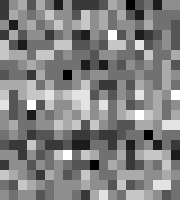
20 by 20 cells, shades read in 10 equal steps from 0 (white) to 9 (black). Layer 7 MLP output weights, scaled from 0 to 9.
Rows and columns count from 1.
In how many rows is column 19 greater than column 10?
8
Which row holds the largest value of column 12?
7
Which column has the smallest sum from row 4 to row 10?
5
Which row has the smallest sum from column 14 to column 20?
12
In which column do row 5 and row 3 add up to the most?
2
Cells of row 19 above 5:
3
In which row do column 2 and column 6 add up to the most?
15
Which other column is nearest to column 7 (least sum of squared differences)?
18
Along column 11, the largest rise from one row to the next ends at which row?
17
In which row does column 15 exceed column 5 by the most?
1
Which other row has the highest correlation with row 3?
11
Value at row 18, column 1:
2
